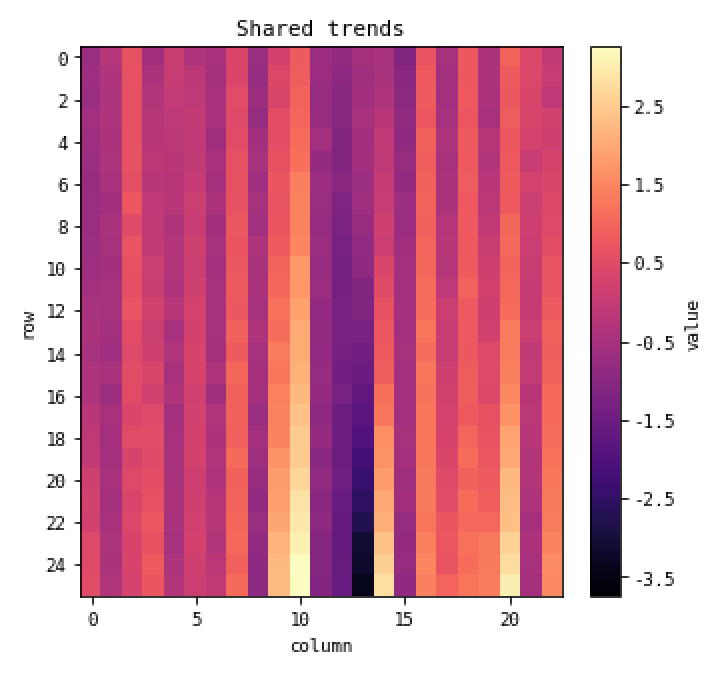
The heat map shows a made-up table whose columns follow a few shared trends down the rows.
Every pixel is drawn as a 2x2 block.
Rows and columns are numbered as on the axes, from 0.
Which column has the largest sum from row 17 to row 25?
10
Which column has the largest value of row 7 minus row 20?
13
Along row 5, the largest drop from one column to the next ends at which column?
11
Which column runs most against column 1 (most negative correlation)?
15
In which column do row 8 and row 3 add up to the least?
12
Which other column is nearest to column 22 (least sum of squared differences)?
7
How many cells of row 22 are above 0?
14
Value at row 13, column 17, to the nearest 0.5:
0
